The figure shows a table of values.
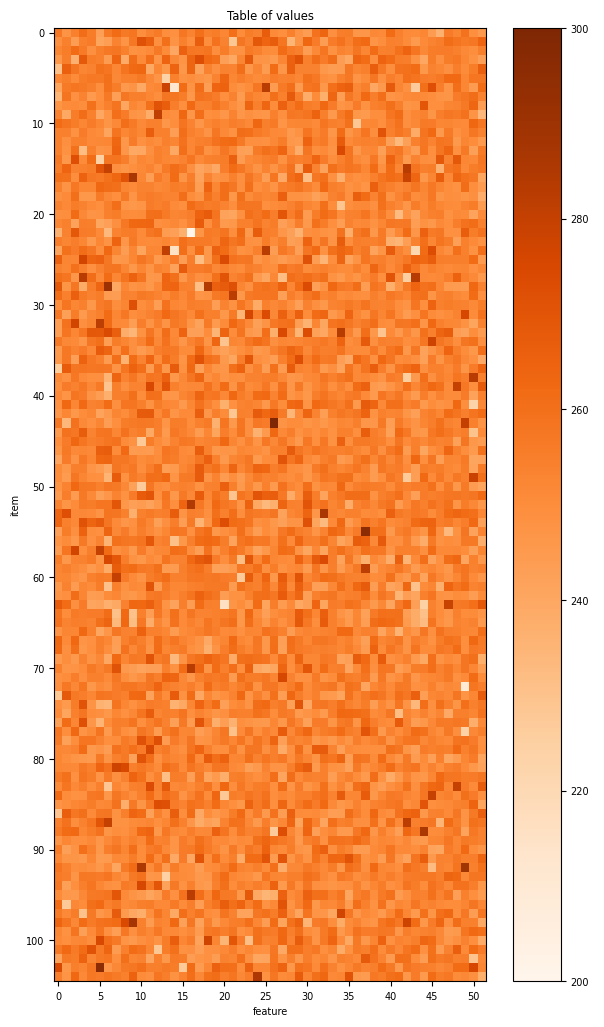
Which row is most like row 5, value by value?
93
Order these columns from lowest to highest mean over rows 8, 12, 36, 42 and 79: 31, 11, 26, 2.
2, 26, 31, 11
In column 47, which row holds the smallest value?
55
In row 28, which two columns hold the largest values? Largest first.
6, 18
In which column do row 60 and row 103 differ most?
5
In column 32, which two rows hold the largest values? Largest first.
53, 58
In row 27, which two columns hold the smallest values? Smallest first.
42, 27
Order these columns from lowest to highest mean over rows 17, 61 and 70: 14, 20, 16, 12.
12, 14, 20, 16
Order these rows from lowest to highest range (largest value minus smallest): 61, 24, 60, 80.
80, 61, 60, 24
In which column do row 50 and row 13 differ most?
3
